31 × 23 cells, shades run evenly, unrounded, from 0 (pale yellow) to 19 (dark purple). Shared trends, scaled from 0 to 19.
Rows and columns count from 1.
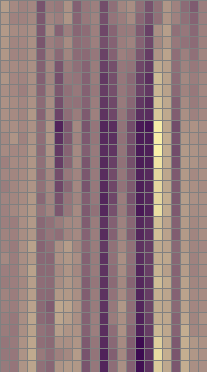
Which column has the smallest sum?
18
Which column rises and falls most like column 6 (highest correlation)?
2
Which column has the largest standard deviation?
7
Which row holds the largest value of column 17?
11
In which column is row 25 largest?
16
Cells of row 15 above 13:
5
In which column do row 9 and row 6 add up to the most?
17
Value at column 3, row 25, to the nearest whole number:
8
